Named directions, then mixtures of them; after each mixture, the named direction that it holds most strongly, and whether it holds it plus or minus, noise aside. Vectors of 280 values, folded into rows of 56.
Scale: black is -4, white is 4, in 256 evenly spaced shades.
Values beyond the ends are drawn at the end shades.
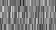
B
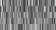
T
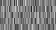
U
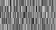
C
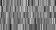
T, minus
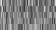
T, plus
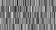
U, minus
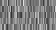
B, minus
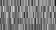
T, minus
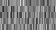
B, minus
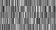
U, minus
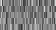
T, plus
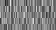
C, minus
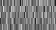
T, minus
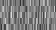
B, plus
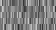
B, plus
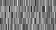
U, plus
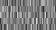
B, plus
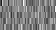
B, minus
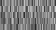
T, minus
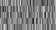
B, minus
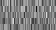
C, plus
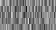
C, plus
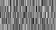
C, plus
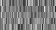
T, plus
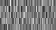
C, minus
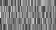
C, minus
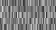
B, plus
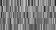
T, minus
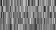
T, minus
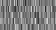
U, minus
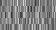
U, plus
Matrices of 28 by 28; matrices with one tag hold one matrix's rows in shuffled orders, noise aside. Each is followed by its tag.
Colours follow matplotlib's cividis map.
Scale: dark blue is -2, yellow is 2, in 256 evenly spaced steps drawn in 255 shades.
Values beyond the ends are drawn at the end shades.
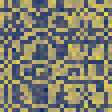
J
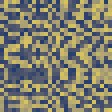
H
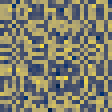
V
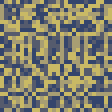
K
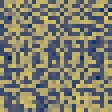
K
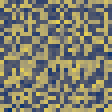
K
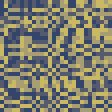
H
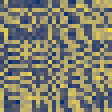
H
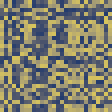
J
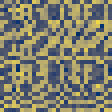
K
